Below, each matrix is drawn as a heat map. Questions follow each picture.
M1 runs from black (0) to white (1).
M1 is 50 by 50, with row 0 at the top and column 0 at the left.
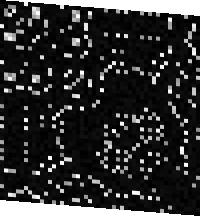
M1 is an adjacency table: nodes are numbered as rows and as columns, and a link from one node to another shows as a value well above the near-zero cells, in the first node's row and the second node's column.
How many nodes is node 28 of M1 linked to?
5
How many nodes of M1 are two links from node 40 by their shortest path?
1
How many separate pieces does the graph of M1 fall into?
3
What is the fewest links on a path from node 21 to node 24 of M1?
6
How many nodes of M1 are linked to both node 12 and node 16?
5
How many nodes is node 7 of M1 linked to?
5
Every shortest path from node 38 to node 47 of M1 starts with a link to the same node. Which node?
node 17
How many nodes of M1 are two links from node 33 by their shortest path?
9
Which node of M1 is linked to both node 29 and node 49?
node 15
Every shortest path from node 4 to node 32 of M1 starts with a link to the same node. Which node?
node 5
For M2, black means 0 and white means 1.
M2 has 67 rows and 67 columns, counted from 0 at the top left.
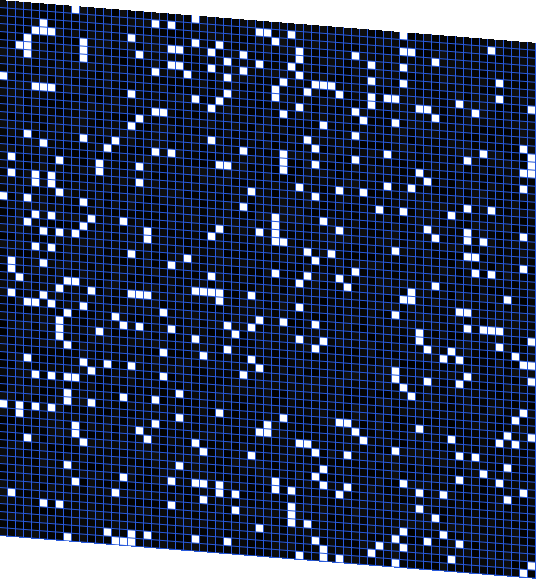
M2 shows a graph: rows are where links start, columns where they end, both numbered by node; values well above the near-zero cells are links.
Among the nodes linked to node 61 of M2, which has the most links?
node 21
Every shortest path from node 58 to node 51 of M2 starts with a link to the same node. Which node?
node 34
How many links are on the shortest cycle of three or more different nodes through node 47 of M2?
4
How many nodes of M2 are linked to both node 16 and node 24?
3
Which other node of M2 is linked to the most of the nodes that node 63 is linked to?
node 43
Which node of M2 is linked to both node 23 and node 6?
node 30
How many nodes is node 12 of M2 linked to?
3
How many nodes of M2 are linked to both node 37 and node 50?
2
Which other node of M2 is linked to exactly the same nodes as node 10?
node 3
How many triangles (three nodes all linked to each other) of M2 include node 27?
4
